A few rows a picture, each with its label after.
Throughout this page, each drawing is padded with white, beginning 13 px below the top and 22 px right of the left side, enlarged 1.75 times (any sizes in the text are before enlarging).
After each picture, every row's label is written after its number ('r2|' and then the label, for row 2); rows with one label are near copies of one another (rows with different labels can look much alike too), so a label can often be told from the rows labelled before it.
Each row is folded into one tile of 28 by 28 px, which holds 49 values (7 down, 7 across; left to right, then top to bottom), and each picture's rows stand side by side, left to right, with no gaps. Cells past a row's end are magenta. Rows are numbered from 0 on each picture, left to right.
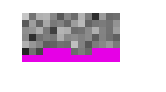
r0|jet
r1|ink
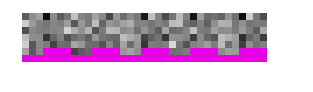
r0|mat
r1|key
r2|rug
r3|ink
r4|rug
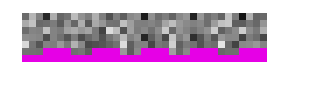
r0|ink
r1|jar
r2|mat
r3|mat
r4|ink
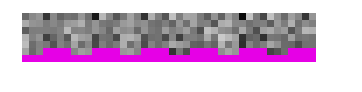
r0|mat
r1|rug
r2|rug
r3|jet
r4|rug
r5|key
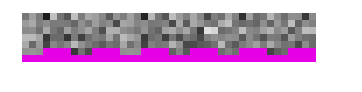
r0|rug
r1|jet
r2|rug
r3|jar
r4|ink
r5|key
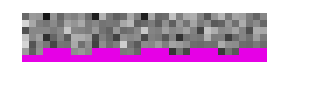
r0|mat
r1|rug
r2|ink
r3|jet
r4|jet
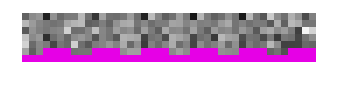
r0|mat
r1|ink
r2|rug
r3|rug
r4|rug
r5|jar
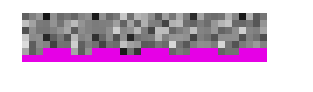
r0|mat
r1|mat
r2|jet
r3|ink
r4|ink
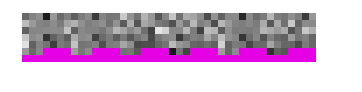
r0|mat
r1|mat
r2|jar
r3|jet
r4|mat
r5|key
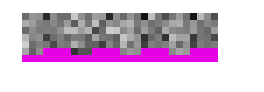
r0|mat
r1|key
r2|rug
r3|rug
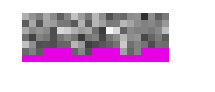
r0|jar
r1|jar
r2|mat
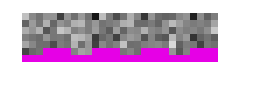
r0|key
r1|rug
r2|ink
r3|mat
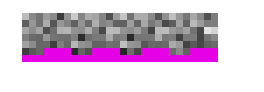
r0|key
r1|jet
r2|jet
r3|jar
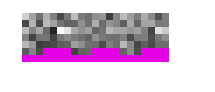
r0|jar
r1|key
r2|jar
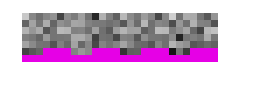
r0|key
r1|rug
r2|key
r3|jet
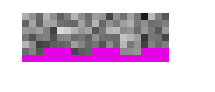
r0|jar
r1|key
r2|rug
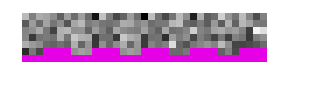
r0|jet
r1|rug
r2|rug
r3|ink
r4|jar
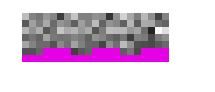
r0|key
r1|key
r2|jar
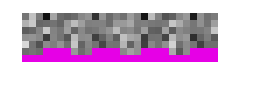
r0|ink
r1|mat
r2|rug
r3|mat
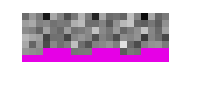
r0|rug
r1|ink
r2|ink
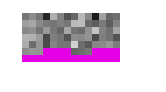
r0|rug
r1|ink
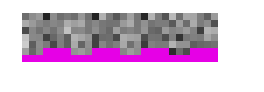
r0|mat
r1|rug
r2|rug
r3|jet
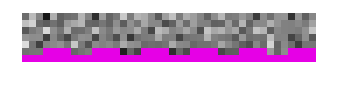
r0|ink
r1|ink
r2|jet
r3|jet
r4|key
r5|mat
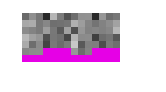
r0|rug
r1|mat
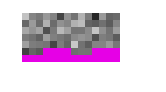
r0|key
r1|ink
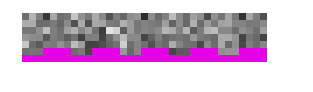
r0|ink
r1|jar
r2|mat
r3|key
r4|rug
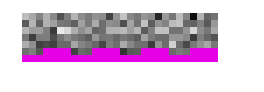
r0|jar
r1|key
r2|key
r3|ink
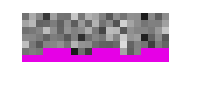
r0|ink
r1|jet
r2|mat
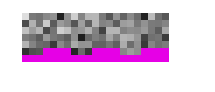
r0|key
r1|jet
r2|rug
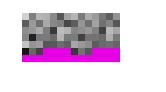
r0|jet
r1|jet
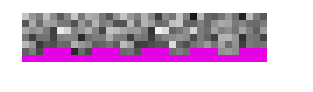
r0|jar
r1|jet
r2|jar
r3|ink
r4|rug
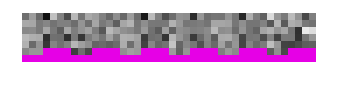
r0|rug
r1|jet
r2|rug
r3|mat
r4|rug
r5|jar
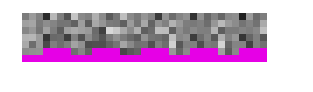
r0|rug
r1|jar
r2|key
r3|mat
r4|mat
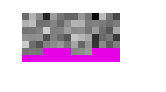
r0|ink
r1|rug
